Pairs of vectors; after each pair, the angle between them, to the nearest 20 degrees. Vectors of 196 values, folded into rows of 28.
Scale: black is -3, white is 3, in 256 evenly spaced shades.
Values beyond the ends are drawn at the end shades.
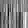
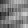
60 degrees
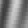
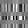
80 degrees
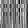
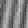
120 degrees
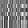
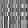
20 degrees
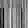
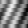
80 degrees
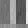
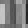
140 degrees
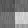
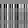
100 degrees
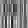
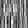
160 degrees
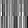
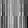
40 degrees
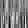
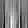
60 degrees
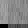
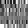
120 degrees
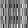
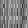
160 degrees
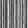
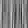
120 degrees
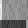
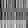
140 degrees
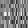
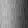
80 degrees
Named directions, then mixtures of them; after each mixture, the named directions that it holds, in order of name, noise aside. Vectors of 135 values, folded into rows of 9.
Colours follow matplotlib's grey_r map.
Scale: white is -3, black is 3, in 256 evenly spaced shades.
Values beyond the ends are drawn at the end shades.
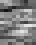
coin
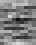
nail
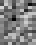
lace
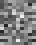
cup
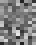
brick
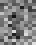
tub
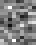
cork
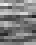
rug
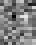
cork, lace, tub.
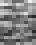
rug.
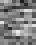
brick, coin.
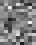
brick, cork, lace.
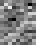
cork, lace.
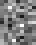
cork.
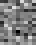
brick, coin.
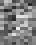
coin, cup, lace.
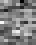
brick, coin.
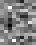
brick, cork.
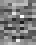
cup, nail.
